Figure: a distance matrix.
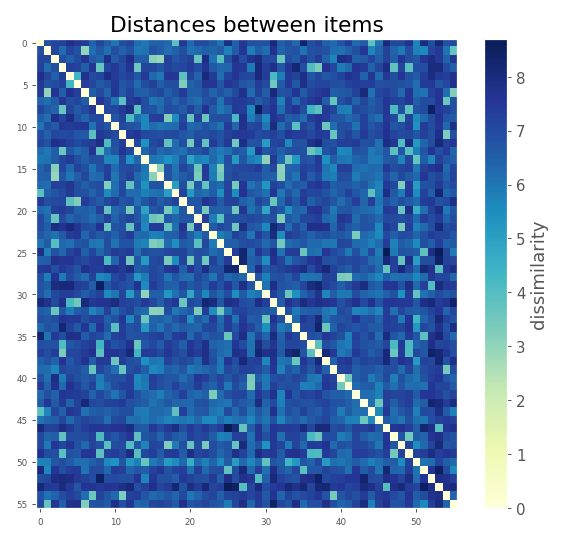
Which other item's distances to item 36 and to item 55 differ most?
6
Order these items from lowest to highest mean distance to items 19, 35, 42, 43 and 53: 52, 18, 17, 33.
17, 18, 33, 52
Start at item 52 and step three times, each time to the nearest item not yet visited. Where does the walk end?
30
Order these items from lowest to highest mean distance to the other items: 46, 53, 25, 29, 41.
41, 25, 29, 46, 53
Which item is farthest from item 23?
31
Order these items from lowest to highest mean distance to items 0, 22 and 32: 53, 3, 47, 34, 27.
34, 47, 3, 27, 53
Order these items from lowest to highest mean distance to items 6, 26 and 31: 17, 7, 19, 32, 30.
17, 19, 30, 32, 7
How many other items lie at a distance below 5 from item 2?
5
